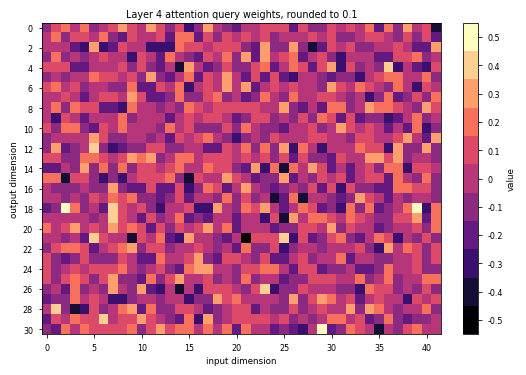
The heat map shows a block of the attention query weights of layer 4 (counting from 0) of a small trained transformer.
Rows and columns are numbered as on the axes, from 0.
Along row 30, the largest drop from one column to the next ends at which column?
30
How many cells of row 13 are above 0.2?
5
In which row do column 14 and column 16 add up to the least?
26
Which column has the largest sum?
19
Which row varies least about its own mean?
1
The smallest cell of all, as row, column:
21, 21
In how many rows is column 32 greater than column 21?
11
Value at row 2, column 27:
-0.1
